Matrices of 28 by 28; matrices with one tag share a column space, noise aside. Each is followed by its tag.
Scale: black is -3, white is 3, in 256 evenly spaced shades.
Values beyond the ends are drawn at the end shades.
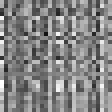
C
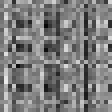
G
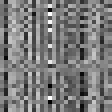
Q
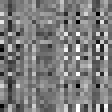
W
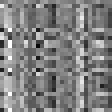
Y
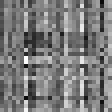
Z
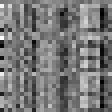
Y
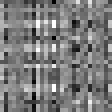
G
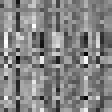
Z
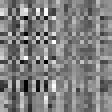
C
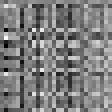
Y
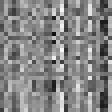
C
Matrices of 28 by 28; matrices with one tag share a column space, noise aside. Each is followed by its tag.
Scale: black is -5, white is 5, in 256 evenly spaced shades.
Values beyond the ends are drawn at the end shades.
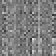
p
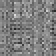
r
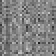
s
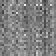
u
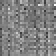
u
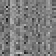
s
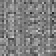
p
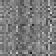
s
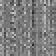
u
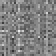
p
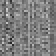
r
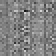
r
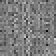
p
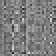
s
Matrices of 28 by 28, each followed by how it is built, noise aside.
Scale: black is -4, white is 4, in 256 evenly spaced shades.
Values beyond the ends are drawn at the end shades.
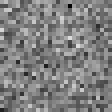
noise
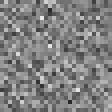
Toeplitz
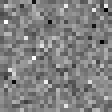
sparse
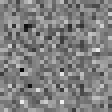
low rank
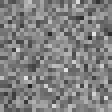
noise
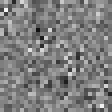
block diagonal
